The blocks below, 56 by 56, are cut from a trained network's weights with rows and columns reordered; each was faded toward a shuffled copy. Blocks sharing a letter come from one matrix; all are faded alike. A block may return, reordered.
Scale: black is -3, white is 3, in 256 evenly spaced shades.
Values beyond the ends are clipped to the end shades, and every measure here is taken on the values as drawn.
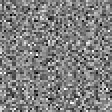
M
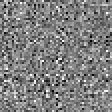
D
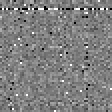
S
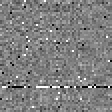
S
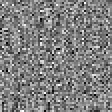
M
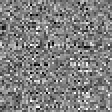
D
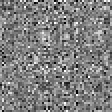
D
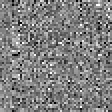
D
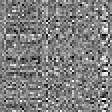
S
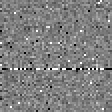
S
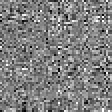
D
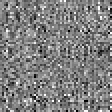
D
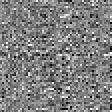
D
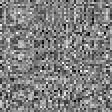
M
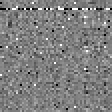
S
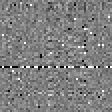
S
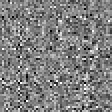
D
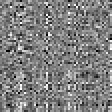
S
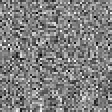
M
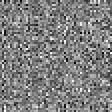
M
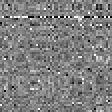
S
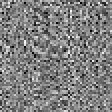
M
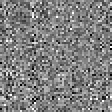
D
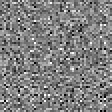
D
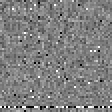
S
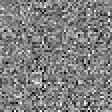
D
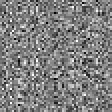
M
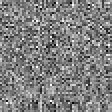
M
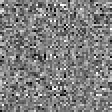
D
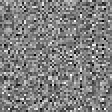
M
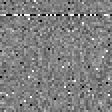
S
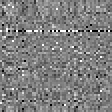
S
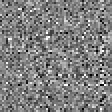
D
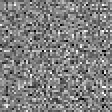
D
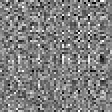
S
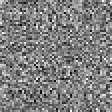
M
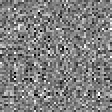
D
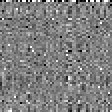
S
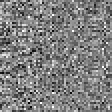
M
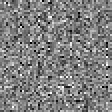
D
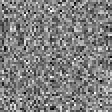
M
